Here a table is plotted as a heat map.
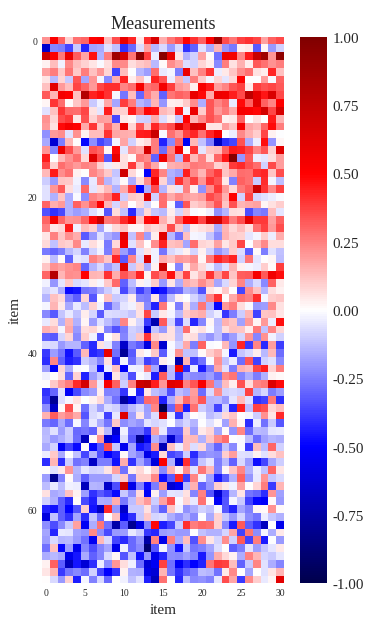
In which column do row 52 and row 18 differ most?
15
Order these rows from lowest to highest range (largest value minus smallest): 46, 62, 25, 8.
8, 25, 46, 62
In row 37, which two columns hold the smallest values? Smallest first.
13, 9
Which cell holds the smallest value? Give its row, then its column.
47, 15
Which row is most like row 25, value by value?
29
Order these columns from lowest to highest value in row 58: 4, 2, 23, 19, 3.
23, 19, 2, 4, 3
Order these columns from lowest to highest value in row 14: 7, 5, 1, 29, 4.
1, 5, 29, 4, 7
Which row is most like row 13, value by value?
56
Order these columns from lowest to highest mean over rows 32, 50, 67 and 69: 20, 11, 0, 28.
20, 11, 28, 0
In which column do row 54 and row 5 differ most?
14
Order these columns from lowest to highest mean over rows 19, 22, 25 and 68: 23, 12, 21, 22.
12, 22, 21, 23
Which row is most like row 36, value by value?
69
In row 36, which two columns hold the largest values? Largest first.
30, 15
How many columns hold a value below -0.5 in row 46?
3
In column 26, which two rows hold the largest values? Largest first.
7, 23
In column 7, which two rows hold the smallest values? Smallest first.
60, 42
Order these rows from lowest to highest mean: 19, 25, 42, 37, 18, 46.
46, 42, 37, 25, 18, 19
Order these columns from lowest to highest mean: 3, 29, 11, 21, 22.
11, 3, 22, 21, 29
